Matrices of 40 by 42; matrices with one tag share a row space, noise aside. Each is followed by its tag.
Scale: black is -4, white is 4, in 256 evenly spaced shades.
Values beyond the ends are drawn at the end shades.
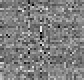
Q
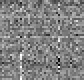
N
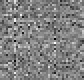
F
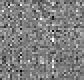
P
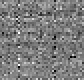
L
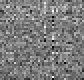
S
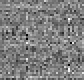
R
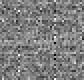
L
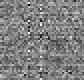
Q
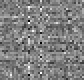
Q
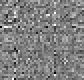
F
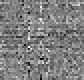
Q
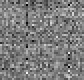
R
